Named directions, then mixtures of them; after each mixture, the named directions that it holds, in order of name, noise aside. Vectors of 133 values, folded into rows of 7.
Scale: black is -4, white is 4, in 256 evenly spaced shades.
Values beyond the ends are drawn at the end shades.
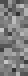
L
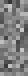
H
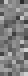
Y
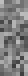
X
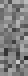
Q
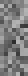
L, Q, X.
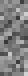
X, Y.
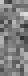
H, X.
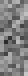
Q, X, Y.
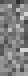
H, L, Y.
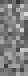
H, L, Y.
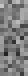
Q, X.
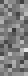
L, Q, Y.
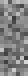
L, Q.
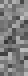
Q, X, Y.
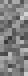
Q, X, Y.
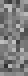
H.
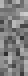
Q, X.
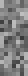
X.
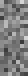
Q, Y.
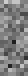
H, Q.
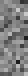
Q, X, Y.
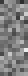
L, Y.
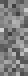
L, Q.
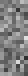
Q, X, Y.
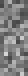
Q, X.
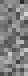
L, X, Y.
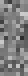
H, X.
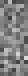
L, Q.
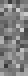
H, Y.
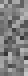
Q, X, Y.
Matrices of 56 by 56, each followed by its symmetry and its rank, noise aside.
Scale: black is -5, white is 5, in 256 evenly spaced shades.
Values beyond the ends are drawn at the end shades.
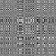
no symmetry, rank two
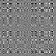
no symmetry, rank two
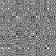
symmetric, rank three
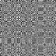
symmetric, rank three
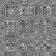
symmetric, rank three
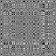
symmetric, rank two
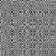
symmetric, rank two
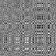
antisymmetric, rank two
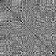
symmetric, rank four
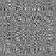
antisymmetric, rank four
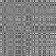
no symmetry, rank two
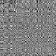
no symmetry, rank four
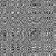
symmetric, rank three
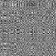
no symmetry, rank four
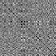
symmetric, rank four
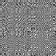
symmetric, rank four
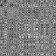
symmetric, rank four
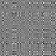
no symmetry, rank two
